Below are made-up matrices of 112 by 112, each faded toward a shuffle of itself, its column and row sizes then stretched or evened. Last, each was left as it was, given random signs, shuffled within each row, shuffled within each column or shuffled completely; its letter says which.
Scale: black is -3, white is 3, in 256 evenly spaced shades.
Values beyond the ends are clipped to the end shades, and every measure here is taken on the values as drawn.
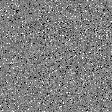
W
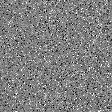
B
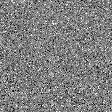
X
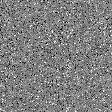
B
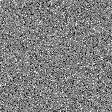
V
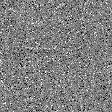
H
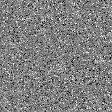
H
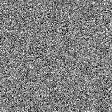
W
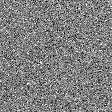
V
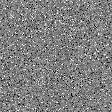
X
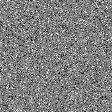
B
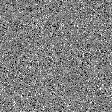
W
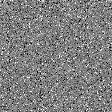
H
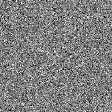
W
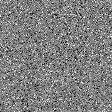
X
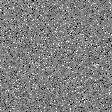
X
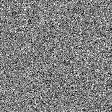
V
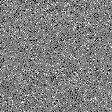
H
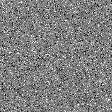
B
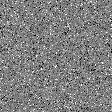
V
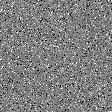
V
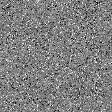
B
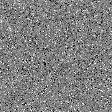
B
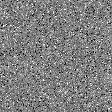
B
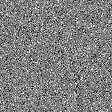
B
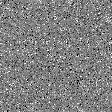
H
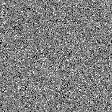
W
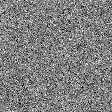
B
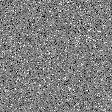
V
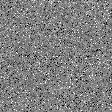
X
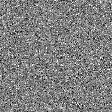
W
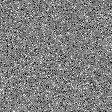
V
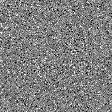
W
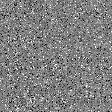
W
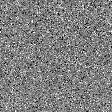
X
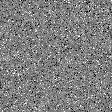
V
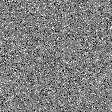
V
